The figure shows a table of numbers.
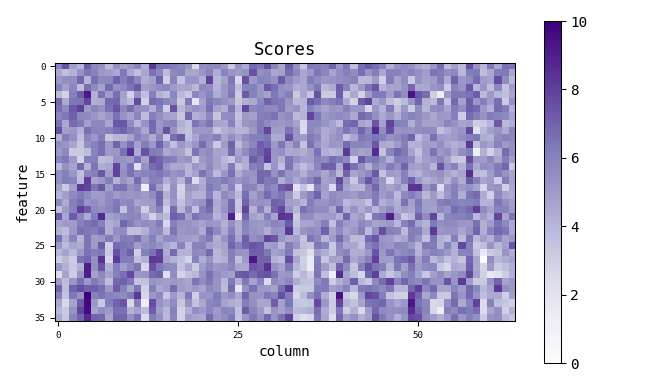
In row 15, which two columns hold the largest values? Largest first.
57, 8
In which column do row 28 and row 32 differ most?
35
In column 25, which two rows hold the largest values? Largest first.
29, 25
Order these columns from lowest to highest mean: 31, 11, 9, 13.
11, 31, 9, 13
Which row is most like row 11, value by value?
15
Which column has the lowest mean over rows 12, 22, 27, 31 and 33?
59
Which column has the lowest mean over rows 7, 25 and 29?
38
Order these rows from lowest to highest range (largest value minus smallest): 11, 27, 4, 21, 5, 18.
18, 11, 5, 21, 4, 27
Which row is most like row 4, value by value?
34
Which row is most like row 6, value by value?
2
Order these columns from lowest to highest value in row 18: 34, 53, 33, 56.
33, 53, 56, 34
